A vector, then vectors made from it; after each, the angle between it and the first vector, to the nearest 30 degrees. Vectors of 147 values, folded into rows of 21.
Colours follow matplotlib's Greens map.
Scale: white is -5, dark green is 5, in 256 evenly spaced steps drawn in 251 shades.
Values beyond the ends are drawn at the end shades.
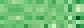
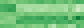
60 degrees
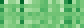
90 degrees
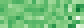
150 degrees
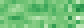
150 degrees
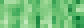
60 degrees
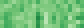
60 degrees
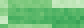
90 degrees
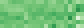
150 degrees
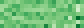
30 degrees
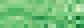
30 degrees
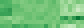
60 degrees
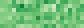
90 degrees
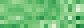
30 degrees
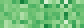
90 degrees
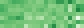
150 degrees
